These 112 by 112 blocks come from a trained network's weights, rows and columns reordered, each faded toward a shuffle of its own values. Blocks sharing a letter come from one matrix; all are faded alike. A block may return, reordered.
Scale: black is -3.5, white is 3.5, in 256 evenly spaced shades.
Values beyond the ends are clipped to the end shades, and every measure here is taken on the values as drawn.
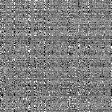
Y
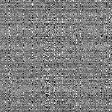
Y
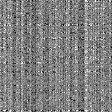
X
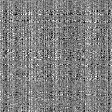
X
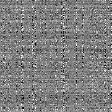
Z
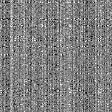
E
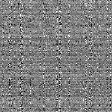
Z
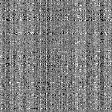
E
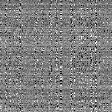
Y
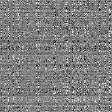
Z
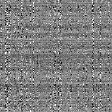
Y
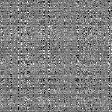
Z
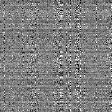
Y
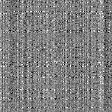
E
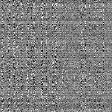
Z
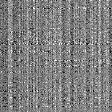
E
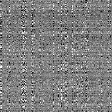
Z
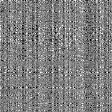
E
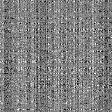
E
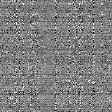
Z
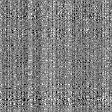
E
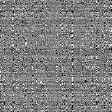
Z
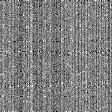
E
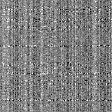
E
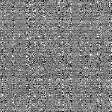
Y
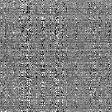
Z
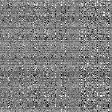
Y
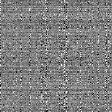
Y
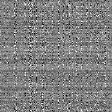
Z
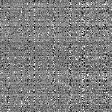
Z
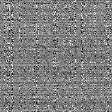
Z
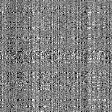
X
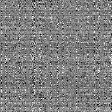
Z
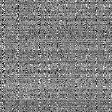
Y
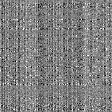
E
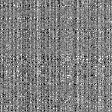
E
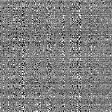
Z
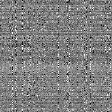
Y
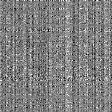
X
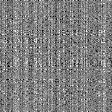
X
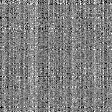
X
